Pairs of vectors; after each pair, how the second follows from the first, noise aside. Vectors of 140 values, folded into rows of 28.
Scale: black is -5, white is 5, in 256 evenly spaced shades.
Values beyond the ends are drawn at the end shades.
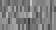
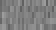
wrapped around, shrunk.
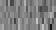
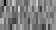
reversed.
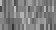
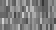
reversed.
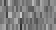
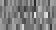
reversed.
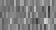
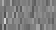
wrapped around, partly zeroed.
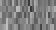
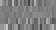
partly zeroed.
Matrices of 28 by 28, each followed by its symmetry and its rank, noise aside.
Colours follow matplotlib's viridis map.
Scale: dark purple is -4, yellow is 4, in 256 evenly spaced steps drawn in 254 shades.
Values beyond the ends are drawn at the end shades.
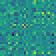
no symmetry, rank four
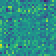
antisymmetric, rank six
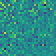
no symmetry, rank six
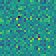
no symmetry, rank four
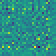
no symmetry, rank four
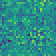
antisymmetric, rank six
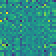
no symmetry, rank six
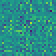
no symmetry, rank six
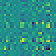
no symmetry, rank three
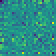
symmetric, rank three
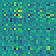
no symmetry, rank three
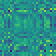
no symmetry, rank three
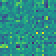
antisymmetric, rank four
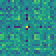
symmetric, rank four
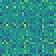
no symmetry, rank four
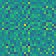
symmetric, rank three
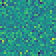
antisymmetric, rank six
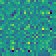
symmetric, rank four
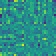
antisymmetric, rank four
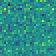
no symmetry, rank six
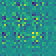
symmetric, rank three
